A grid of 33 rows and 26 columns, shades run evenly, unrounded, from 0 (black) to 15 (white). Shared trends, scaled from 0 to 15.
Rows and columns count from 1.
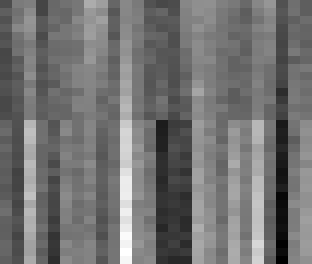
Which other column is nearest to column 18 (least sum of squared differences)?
12
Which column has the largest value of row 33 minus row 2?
11
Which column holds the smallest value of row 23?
24
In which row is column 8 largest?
1
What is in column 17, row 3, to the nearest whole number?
8
